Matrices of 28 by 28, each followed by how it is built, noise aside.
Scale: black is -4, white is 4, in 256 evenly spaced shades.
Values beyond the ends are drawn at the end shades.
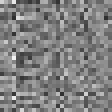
low rank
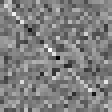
diagonal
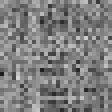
blocks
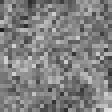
smooth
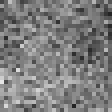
smooth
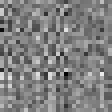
low rank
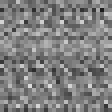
repeating columns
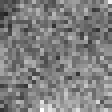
smooth
